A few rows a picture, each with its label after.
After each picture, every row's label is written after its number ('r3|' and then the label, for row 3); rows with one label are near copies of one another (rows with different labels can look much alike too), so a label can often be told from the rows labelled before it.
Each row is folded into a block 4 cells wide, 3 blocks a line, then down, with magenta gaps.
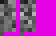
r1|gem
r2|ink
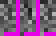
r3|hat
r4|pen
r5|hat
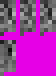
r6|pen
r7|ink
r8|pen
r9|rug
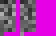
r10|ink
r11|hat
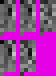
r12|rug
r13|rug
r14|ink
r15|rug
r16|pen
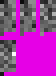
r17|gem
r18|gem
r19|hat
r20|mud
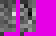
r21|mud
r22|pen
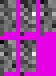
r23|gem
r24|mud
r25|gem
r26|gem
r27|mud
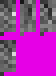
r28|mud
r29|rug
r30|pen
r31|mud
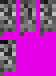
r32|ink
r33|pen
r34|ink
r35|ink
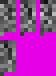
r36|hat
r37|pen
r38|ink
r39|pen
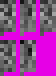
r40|ink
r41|rug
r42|ink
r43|ink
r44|rug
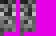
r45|ink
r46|ink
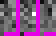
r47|gem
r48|mud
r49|rug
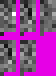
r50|mud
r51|pen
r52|gem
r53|pen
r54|ink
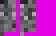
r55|gem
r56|hat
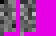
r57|gem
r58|hat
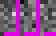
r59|mud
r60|gem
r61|hat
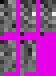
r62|gem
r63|mud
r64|mud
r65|gem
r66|rug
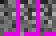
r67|gem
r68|hat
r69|ink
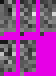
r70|rug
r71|mud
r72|mud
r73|ink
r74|hat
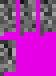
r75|hat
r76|gem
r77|ink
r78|pen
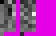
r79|rug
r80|mud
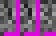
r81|pen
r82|pen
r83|ink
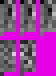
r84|rug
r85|rug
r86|rug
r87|mud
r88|ink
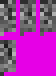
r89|hat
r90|ink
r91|ink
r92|pen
